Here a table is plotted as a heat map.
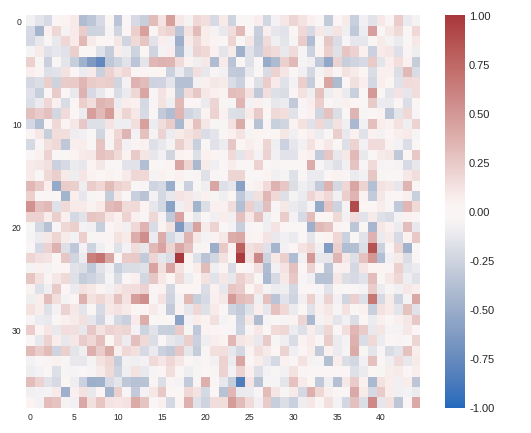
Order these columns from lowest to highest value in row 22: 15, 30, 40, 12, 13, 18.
40, 13, 30, 12, 18, 15
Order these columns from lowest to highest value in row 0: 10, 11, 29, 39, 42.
10, 39, 11, 29, 42
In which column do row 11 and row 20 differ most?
17
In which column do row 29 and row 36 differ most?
32
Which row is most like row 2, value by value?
29
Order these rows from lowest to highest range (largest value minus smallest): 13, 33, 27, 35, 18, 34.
34, 13, 33, 27, 35, 18
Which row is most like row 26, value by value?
15
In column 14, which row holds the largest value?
24
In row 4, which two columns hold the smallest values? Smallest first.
8, 7
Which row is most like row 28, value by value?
5
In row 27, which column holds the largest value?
39
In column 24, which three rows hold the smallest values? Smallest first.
35, 16, 3
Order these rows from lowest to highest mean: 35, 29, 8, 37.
35, 29, 8, 37
